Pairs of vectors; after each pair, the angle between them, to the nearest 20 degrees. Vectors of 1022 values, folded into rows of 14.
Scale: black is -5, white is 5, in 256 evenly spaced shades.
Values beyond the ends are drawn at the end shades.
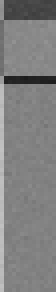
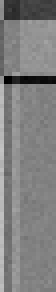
20 degrees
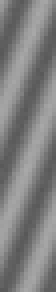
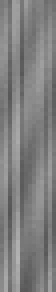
120 degrees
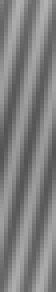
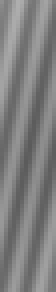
20 degrees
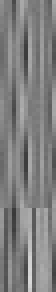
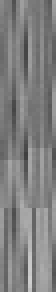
20 degrees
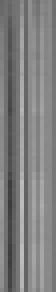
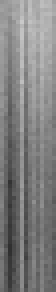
60 degrees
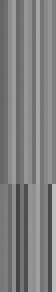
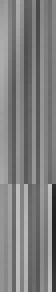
160 degrees
